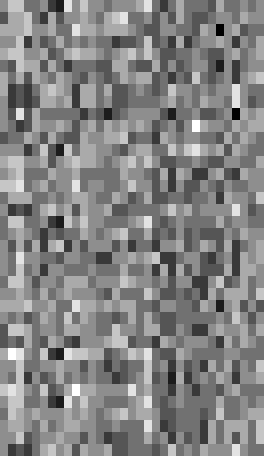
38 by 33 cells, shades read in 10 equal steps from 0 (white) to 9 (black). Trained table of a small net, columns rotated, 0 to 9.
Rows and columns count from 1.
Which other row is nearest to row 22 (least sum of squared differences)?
10
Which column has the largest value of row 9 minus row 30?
2
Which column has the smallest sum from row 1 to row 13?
3
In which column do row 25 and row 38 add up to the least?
30
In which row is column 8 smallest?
21
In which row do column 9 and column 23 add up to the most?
6
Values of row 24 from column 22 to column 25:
6 4 4 7
